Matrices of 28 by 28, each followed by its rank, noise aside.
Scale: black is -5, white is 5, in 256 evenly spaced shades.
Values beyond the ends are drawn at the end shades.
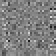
four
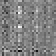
two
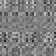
two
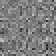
four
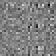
four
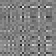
one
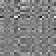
two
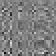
two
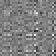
two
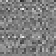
four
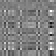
one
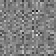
four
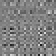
two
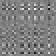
one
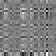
one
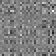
two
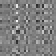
two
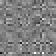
three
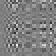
two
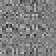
four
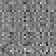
three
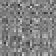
four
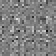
three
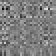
three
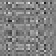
two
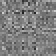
four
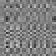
two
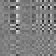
one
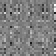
two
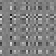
one
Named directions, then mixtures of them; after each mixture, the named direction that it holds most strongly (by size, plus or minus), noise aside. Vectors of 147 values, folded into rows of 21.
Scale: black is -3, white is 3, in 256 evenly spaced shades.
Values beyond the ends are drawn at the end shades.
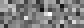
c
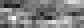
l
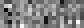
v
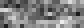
l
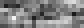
l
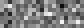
c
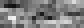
l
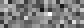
c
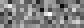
c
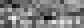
l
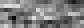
l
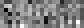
v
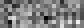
v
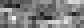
l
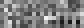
v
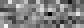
c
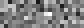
c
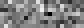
c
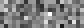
c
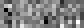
v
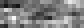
l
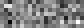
v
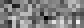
v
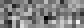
v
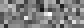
c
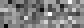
c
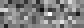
c
